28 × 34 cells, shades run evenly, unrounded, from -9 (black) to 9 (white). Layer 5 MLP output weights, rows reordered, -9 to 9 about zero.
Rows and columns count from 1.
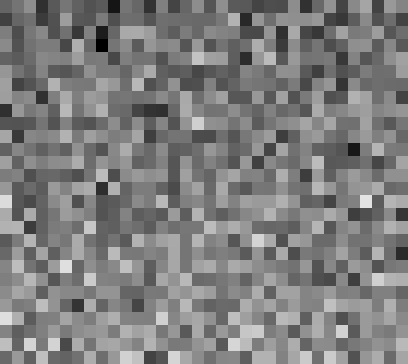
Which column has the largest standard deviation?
9
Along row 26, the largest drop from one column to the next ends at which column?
30
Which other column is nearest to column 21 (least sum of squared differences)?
5
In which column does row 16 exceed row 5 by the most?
31
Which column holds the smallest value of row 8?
4
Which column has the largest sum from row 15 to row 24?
8
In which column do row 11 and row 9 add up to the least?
13
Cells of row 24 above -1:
27
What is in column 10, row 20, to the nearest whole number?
4
